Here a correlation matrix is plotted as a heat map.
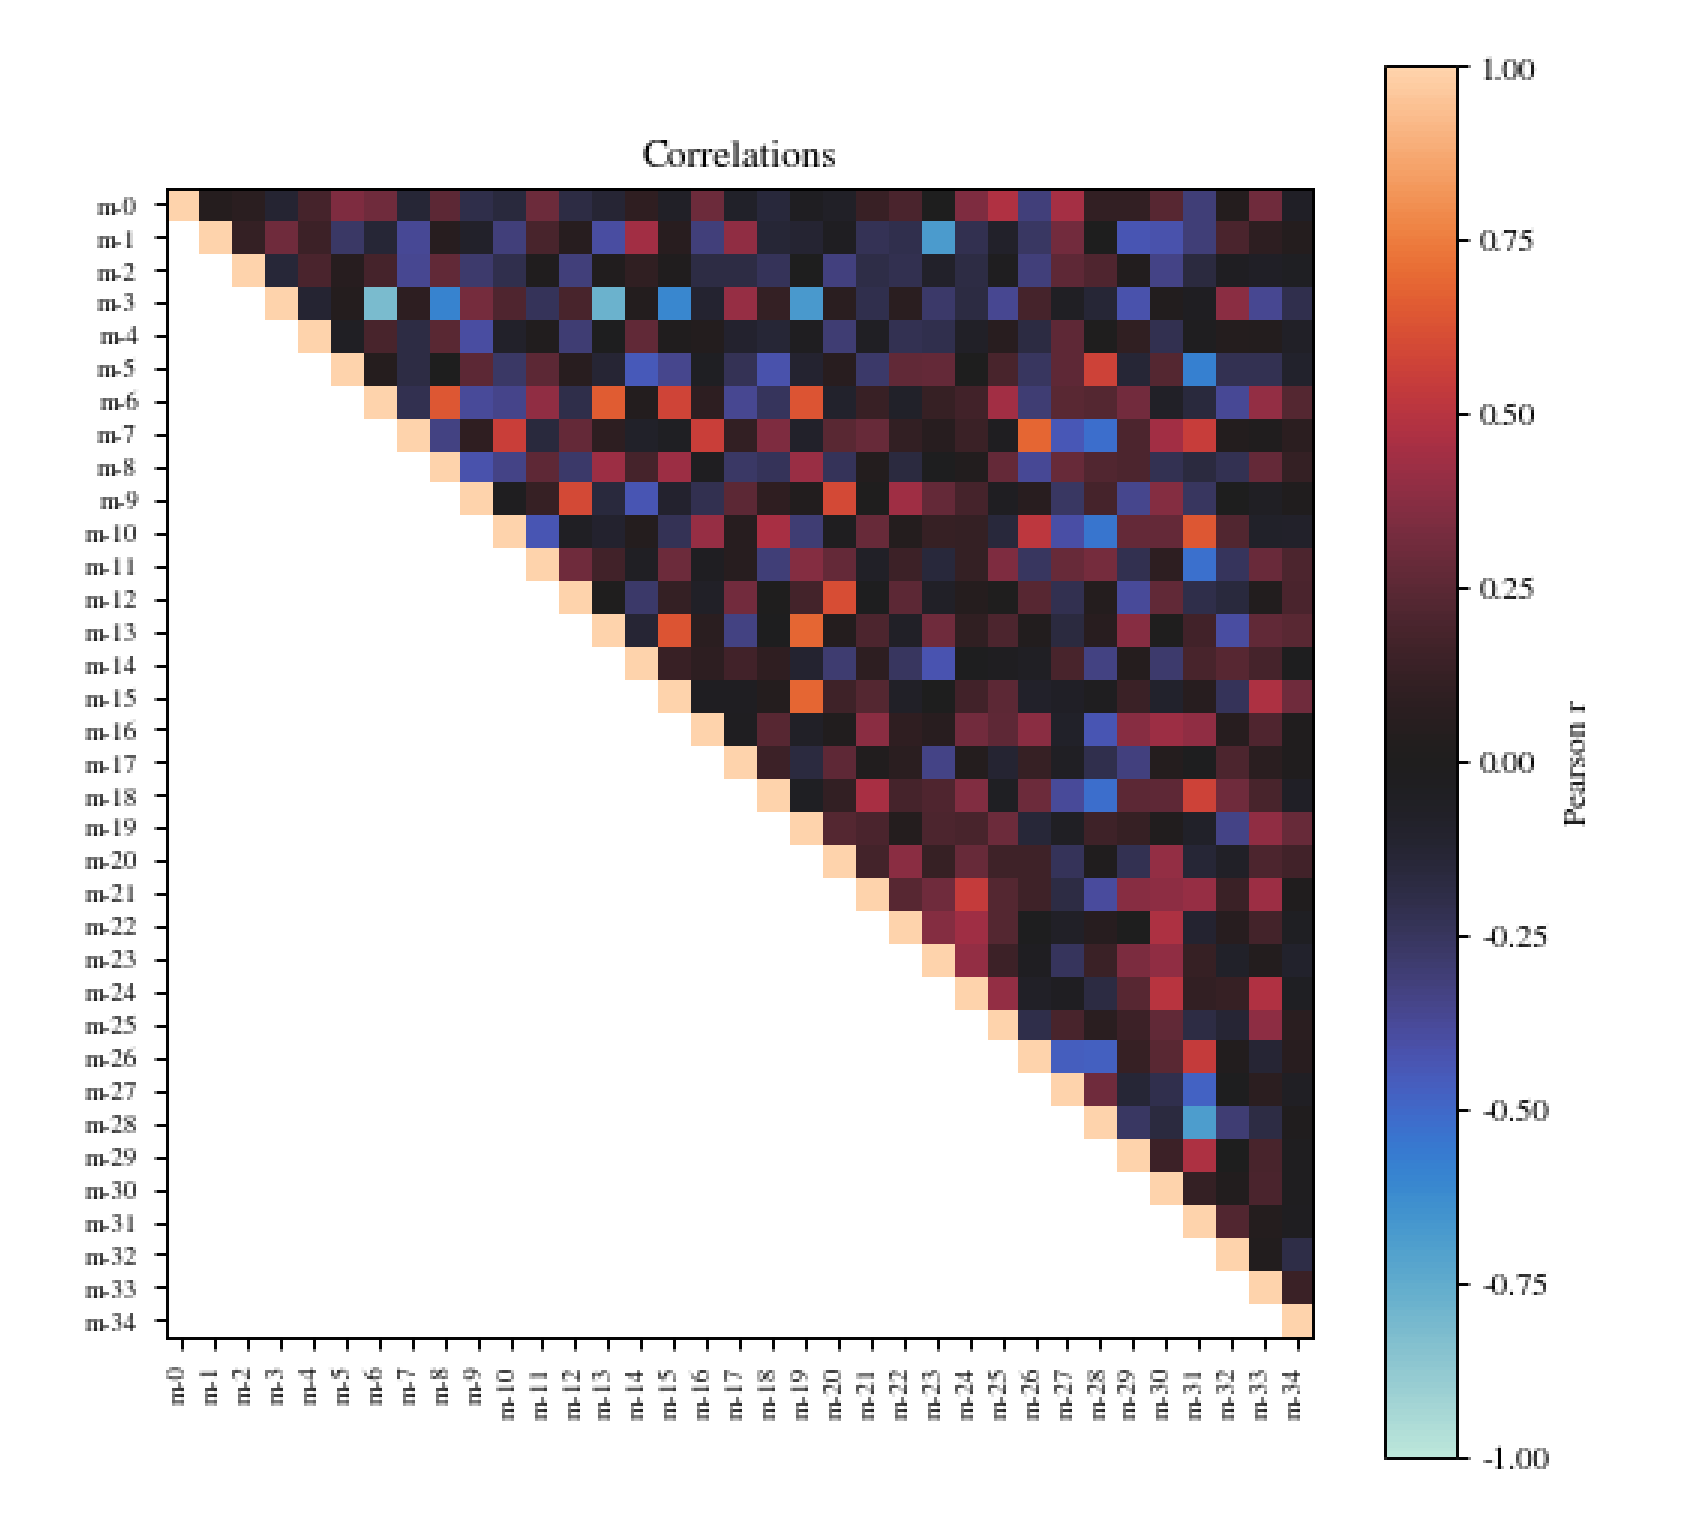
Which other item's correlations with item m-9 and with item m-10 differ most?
m-31
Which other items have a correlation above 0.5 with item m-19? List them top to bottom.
m-6, m-13, m-15
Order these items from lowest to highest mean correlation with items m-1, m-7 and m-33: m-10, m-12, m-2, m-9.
m-2, m-9, m-10, m-12
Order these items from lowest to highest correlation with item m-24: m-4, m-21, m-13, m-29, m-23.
m-4, m-13, m-29, m-23, m-21
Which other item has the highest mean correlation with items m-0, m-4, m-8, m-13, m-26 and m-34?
m-6
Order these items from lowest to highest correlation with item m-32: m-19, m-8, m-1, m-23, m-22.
m-19, m-8, m-23, m-22, m-1
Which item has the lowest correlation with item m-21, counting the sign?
m-28
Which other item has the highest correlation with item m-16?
m-7
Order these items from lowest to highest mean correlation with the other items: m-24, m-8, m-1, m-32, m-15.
m-1, m-32, m-8, m-15, m-24
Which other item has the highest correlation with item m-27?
m-0
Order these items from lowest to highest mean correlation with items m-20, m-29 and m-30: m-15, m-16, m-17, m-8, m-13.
m-8, m-17, m-15, m-13, m-16
